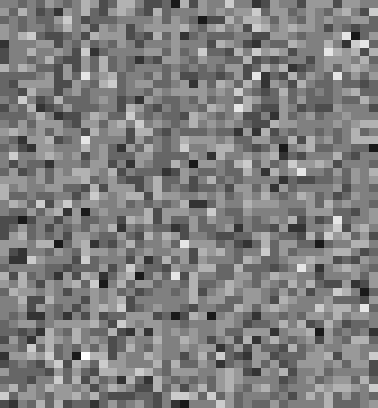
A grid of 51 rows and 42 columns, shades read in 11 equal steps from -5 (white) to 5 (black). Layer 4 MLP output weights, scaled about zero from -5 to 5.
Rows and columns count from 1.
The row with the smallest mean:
49
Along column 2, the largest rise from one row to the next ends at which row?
21
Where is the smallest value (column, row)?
10, 45
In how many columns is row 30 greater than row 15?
18
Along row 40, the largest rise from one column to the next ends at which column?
24
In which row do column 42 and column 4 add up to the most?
19
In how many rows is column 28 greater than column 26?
22
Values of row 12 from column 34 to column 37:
0 1 0 1
